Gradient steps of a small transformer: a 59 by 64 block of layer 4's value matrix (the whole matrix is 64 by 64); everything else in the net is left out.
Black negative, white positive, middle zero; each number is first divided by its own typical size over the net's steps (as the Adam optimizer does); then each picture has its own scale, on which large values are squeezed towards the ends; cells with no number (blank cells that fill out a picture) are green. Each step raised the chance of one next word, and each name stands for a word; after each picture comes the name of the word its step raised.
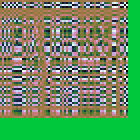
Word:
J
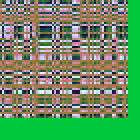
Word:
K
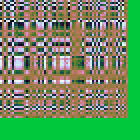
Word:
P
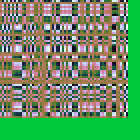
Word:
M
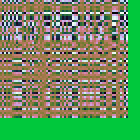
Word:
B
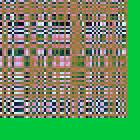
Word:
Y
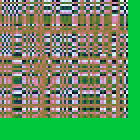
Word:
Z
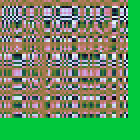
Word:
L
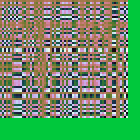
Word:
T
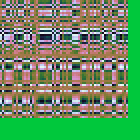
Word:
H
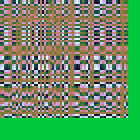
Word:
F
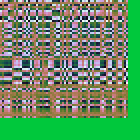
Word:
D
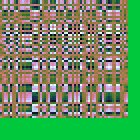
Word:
H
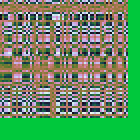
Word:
Y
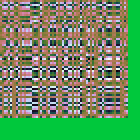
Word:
J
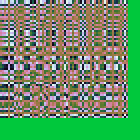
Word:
F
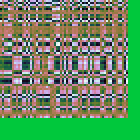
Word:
P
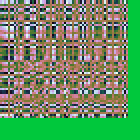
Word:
K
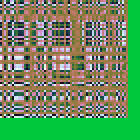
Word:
F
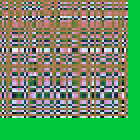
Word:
T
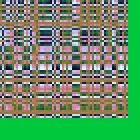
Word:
F
